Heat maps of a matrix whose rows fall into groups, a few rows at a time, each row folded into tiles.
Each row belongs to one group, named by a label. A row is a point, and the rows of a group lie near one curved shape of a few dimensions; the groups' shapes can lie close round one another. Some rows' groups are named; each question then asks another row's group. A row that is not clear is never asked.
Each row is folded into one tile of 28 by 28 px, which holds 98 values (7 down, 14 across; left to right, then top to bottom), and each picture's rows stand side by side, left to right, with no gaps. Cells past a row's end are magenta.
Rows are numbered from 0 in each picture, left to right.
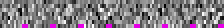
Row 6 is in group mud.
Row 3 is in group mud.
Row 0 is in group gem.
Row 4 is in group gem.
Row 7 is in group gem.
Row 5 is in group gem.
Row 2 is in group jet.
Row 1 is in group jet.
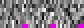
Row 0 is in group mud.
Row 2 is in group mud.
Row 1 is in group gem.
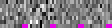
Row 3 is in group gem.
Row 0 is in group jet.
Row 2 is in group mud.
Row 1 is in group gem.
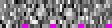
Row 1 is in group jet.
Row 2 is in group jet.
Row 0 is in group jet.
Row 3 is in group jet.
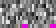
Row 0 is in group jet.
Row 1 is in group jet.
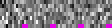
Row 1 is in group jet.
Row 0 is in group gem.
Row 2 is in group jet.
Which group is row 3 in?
gem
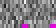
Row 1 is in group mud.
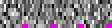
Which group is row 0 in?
jet
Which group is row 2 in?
jet
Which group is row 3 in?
jet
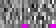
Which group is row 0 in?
mud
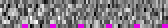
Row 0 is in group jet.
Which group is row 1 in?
jet
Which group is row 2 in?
jet
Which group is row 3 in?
mud
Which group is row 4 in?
gem
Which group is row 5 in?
mud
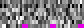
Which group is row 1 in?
jet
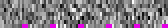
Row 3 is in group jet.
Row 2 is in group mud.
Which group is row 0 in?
mud
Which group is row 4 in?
mud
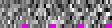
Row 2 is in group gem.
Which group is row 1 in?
jet
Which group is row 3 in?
gem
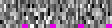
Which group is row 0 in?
jet
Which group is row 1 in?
gem
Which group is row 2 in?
mud
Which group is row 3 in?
jet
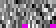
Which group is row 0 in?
jet
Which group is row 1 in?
mud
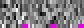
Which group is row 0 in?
gem
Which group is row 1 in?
mud
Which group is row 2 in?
gem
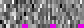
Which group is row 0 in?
jet
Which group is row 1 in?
mud
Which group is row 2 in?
mud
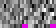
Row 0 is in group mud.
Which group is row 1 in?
gem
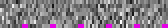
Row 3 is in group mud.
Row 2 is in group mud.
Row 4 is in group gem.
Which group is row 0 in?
jet
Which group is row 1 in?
gem
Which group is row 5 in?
gem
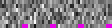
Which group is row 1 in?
gem
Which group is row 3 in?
gem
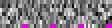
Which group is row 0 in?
jet
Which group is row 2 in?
jet
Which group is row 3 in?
mud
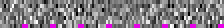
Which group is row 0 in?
mud
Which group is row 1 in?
jet
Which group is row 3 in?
gem
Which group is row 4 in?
gem
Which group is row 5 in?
jet
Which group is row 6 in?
gem
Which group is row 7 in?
mud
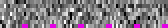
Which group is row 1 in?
gem
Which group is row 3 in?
jet
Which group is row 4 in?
mud
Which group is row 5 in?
gem
